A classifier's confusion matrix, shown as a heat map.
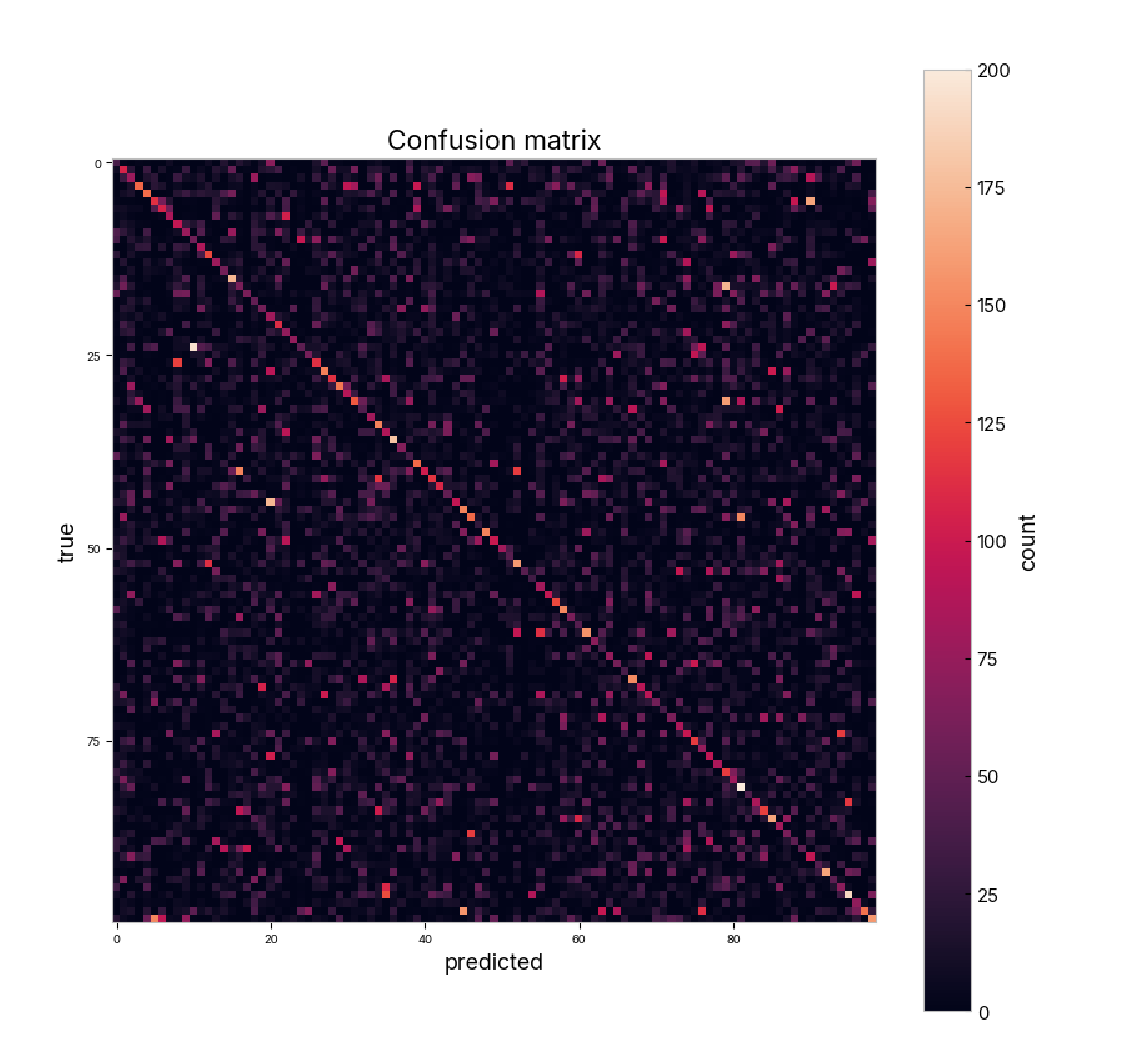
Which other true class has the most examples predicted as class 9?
98
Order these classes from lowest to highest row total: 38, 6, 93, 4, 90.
93, 38, 90, 6, 4
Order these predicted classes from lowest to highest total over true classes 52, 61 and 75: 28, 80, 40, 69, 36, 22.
22, 69, 80, 36, 28, 40
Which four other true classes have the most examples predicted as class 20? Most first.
44, 77, 27, 0
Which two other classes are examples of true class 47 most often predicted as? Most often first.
88, 44
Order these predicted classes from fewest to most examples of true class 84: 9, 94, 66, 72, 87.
87, 94, 66, 72, 9
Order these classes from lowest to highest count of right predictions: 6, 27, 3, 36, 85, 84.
6, 84, 3, 27, 85, 36
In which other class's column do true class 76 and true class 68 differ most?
19
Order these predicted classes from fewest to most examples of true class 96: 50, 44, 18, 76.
50, 44, 76, 18
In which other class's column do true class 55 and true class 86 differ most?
28
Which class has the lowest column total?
53
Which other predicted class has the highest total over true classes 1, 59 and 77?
38
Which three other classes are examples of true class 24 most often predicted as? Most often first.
10, 76, 75
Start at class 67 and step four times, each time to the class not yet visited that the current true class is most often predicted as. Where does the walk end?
74
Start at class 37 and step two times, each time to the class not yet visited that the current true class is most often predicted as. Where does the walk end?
79
